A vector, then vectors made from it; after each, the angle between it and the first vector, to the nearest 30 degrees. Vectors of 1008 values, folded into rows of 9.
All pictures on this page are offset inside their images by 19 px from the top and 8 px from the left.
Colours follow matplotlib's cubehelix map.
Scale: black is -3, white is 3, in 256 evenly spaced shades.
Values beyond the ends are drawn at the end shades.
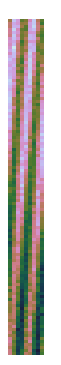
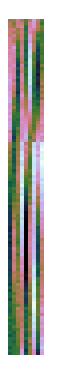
60 degrees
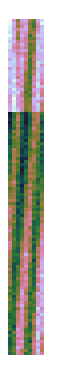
120 degrees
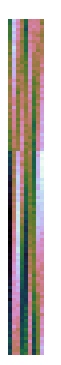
60 degrees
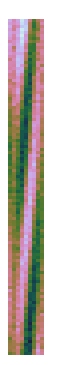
120 degrees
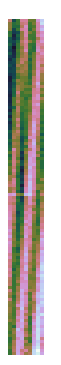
150 degrees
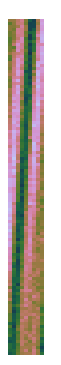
120 degrees
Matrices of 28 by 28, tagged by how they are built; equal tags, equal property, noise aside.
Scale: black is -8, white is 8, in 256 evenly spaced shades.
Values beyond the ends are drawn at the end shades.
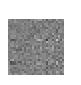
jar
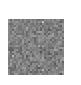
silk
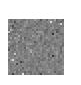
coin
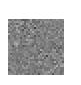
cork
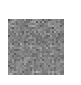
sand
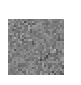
cork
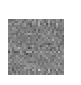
jar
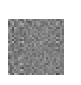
jar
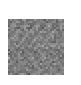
sand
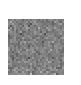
sand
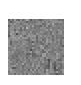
cork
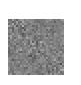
cork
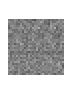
sand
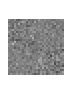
cork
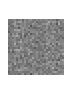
silk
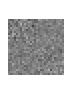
cork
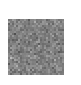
sand
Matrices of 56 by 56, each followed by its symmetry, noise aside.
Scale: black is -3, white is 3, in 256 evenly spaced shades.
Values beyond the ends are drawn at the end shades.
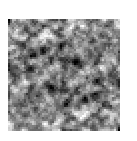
same after a half turn.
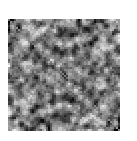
same after a half turn.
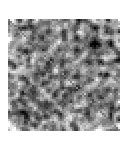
symmetric across the other diagonal.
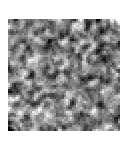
antisymmetric.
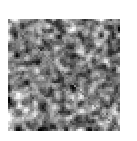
no symmetry.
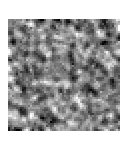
antisymmetric.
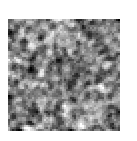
no symmetry.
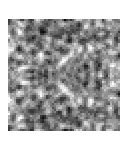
mirrored top to bottom.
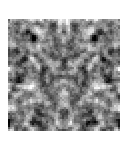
mirrored left to right.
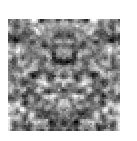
mirrored left to right.
